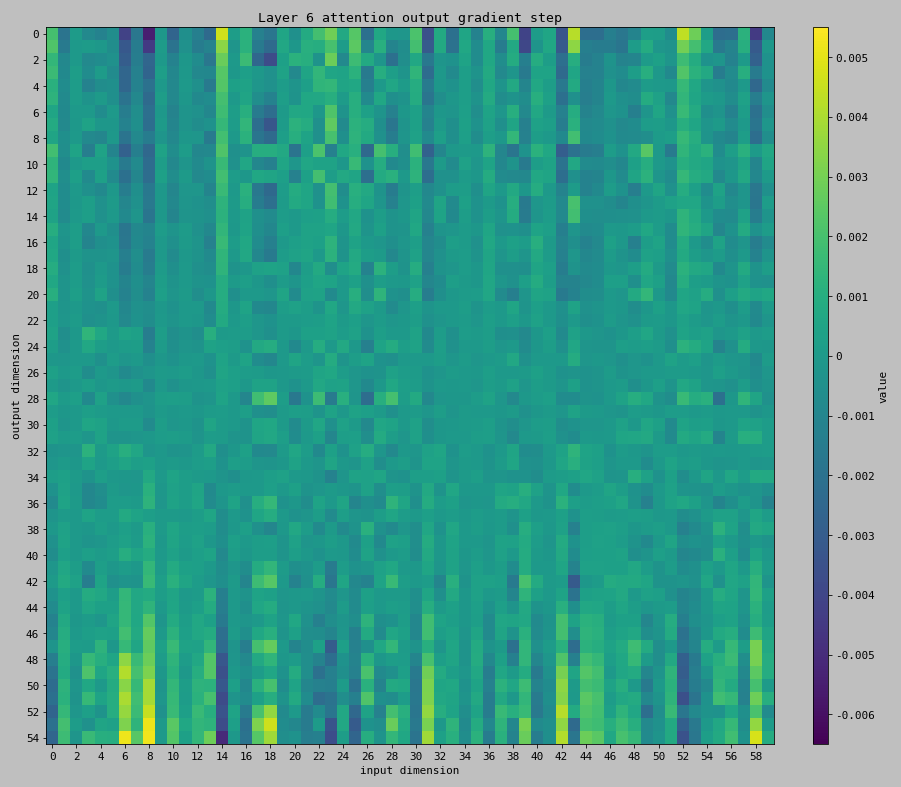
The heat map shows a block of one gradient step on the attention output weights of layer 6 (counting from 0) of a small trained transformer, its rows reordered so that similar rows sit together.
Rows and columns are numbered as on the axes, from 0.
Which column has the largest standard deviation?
8
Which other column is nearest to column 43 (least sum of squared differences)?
38
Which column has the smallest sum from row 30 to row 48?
14
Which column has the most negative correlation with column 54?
20
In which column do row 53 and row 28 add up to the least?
23
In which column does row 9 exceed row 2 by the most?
18
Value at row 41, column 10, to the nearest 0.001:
0.001
